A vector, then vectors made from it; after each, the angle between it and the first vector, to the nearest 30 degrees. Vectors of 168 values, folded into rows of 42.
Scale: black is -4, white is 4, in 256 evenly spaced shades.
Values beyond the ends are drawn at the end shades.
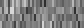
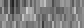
150 degrees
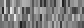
60 degrees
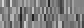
90 degrees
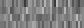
120 degrees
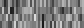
150 degrees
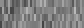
150 degrees
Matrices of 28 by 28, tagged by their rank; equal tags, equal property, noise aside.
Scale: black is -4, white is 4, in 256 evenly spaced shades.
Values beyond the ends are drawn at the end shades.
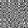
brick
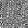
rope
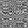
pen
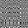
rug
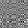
rug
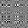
rug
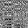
pen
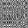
brick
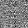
rope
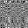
brick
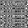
brick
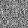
rope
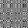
rug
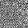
rope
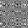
brick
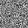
rope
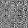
rope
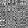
pen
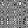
brick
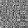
pen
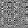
brick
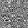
pen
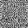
rope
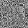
rope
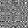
pen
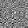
pen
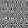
brick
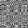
brick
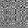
pen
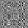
brick
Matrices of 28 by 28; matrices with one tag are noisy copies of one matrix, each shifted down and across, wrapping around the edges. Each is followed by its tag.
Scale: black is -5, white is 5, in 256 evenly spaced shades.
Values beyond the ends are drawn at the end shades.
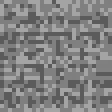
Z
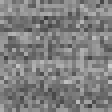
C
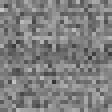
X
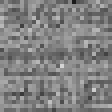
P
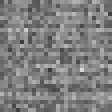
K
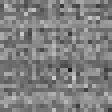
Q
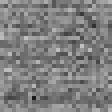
P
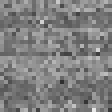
C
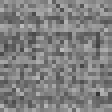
Z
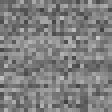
P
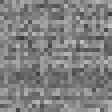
X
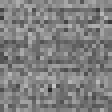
Q
